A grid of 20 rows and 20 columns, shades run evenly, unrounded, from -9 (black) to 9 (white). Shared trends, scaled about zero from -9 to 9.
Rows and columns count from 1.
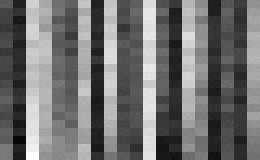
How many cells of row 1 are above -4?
15
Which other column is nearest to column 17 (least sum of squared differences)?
8
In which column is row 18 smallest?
2
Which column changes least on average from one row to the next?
17
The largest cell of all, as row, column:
20, 3
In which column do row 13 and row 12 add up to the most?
12
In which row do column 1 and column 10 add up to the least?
4
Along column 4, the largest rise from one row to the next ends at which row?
5
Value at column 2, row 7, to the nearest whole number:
-6
